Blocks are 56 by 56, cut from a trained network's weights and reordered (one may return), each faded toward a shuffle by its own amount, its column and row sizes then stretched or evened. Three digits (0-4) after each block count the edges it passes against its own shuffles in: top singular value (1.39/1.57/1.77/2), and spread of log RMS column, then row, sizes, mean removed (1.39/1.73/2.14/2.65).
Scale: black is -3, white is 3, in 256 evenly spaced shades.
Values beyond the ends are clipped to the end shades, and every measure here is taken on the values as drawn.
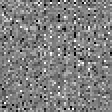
2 3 0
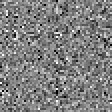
0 2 0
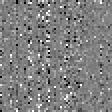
0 4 0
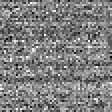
2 1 0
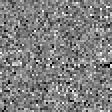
0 0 2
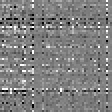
4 4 4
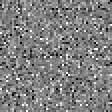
0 0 1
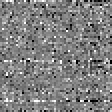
3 2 3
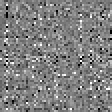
3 3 2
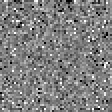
1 1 0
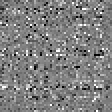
3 3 3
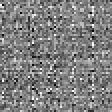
1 4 0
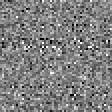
1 1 3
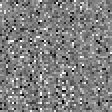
1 2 0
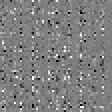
0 4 2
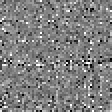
2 3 3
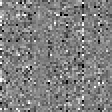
0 4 1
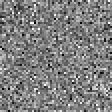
0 0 1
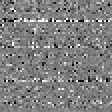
3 0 4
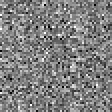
4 1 2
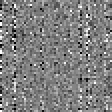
2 4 0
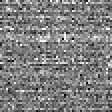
3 2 2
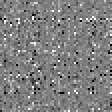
1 4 2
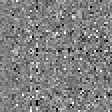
0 3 1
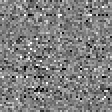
0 1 3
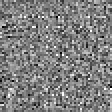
0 0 2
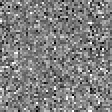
0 3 0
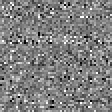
0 2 3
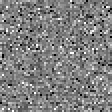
0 0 0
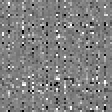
0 4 2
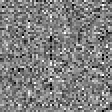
2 1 0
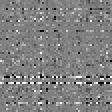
4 2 4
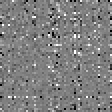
0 4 3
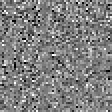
0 3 1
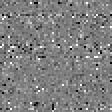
0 1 3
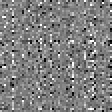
3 4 1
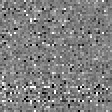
2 2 3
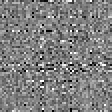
3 2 4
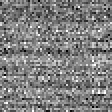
3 2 0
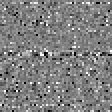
1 0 3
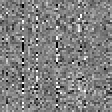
2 4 1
